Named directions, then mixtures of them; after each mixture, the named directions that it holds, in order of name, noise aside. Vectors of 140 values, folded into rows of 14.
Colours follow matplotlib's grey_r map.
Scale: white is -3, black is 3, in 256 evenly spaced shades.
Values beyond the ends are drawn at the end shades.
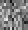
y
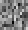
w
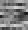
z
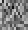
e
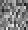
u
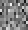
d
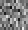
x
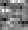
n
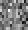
d, n, w.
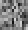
w, y.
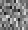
x.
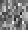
w.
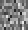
w, x.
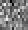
e, y.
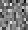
d.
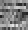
u, z.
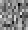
w.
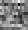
e, n, z.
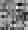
w, z.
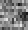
w, y, z.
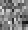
n, w, y.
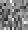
y.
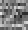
e, z.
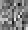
w, y.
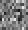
n, x, z.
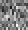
u, w, x.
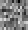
n, w, x.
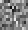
n, w, x.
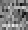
d, u, z.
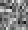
d, n, x.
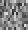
e, u, w.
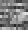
z.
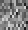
u, y.
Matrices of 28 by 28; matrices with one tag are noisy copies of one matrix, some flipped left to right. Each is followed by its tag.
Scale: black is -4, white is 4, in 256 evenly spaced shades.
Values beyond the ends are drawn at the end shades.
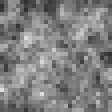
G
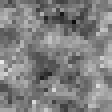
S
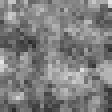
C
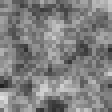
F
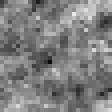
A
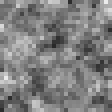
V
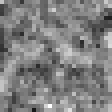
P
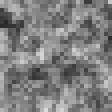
P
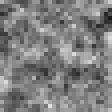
P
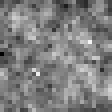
G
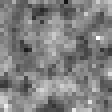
F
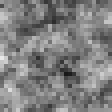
S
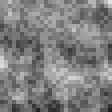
C
